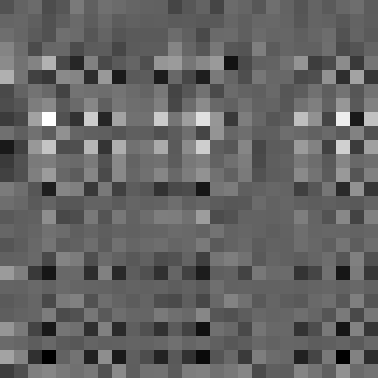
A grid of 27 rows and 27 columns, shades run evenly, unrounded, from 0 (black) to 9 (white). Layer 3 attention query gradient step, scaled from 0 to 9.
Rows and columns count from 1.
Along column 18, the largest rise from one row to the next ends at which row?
27
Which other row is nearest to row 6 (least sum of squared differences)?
24
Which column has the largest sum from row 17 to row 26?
1
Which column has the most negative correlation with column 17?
13
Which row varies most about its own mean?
9
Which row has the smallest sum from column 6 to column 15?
26
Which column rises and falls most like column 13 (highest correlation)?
21
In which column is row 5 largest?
4
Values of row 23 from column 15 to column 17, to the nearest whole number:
5 3 3
